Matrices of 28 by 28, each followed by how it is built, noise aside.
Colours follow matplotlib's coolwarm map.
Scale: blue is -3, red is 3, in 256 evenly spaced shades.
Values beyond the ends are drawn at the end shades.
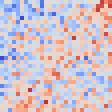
smooth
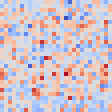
blocks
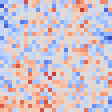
smooth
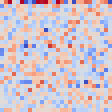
uneven rows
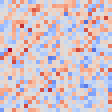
Hankel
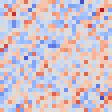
Hankel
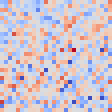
Hankel
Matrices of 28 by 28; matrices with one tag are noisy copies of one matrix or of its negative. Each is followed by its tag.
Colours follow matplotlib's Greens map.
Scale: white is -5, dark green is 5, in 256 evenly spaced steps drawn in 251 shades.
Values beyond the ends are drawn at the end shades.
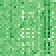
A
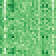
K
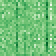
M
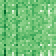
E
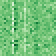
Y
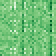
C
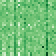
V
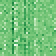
Y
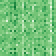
C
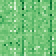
C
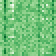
K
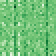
V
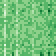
E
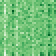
E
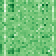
K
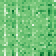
E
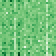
V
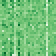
V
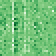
Y
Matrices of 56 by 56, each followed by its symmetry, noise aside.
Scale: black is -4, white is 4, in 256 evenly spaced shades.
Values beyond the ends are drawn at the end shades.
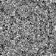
mirrored top to bottom.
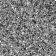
symmetric across the other diagonal.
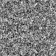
mirrored top to bottom.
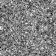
mirrored top to bottom.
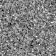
symmetric across the other diagonal.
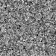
antisymmetric.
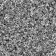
symmetric across the other diagonal.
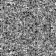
mirrored top to bottom.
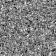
antisymmetric.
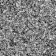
symmetric across the other diagonal.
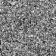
no symmetry.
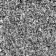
antisymmetric.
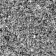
antisymmetric.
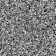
symmetric across the other diagonal.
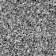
no symmetry.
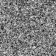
no symmetry.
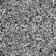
mirrored top to bottom.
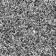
no symmetry.
